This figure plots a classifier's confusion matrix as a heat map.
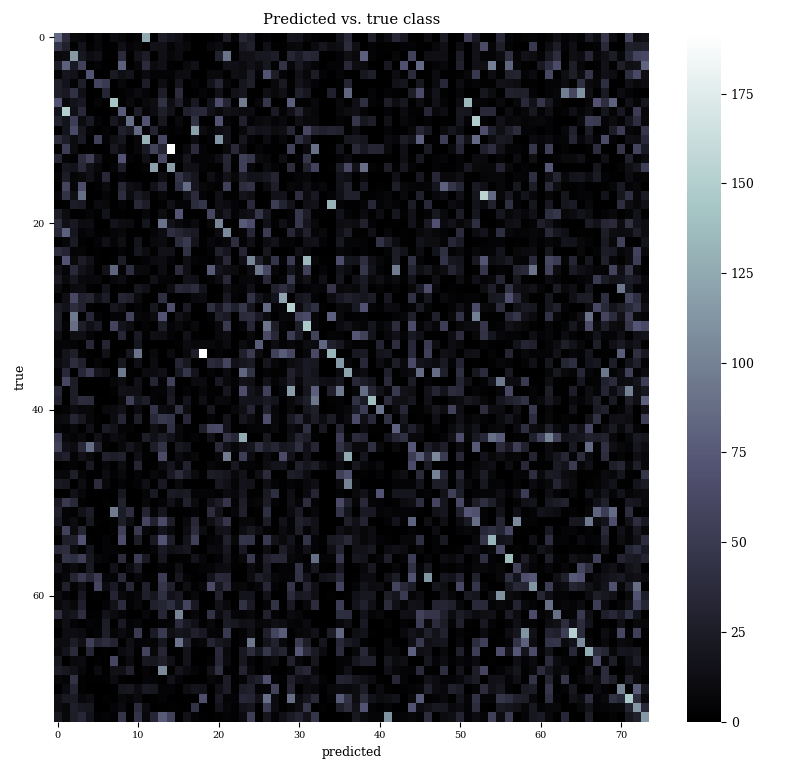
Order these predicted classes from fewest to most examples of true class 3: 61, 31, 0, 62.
31, 0, 61, 62
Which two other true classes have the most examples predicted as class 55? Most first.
60, 37
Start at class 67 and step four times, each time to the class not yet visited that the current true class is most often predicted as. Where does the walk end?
26
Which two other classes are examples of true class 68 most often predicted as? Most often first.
13, 53
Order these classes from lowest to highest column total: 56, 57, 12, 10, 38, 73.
12, 10, 57, 56, 73, 38
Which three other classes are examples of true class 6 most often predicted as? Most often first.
65, 63, 36
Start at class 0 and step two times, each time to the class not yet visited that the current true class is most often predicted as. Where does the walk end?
20
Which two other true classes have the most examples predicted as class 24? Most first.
65, 20
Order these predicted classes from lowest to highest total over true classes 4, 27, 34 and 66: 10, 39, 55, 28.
39, 55, 10, 28
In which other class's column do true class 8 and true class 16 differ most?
1
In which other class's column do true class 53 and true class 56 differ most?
32
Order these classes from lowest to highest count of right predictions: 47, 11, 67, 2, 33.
67, 33, 47, 2, 11
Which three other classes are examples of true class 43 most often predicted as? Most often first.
23, 61, 54
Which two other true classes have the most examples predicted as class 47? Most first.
45, 36
